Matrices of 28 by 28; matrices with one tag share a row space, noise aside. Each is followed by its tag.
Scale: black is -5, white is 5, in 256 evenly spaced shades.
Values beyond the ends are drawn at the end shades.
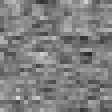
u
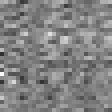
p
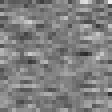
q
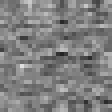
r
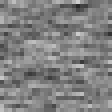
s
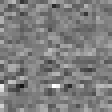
p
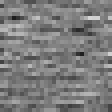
s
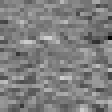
q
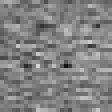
u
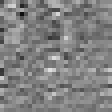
p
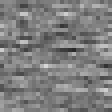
r
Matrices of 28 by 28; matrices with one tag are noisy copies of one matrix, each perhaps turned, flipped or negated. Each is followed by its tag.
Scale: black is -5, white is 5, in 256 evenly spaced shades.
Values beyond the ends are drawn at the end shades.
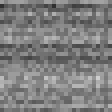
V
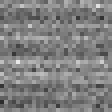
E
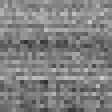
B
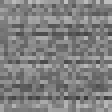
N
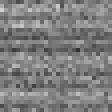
E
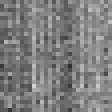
B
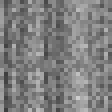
V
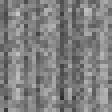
E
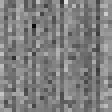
N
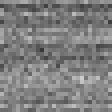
V
